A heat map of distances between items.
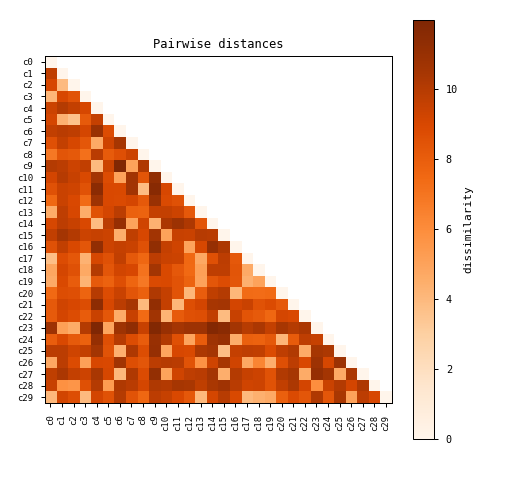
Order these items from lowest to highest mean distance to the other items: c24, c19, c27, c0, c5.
c19, c0, c5, c24, c27
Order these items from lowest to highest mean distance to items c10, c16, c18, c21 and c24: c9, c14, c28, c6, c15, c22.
c22, c6, c15, c28, c14, c9
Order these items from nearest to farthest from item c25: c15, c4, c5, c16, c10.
c15, c10, c5, c16, c4
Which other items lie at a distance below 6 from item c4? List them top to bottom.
c7, c9, c14
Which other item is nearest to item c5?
c2
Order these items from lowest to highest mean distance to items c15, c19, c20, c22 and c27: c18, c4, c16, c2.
c18, c16, c2, c4
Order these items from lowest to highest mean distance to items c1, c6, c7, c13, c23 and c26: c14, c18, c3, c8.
c3, c18, c8, c14
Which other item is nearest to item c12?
c20
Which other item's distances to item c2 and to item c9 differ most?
c23
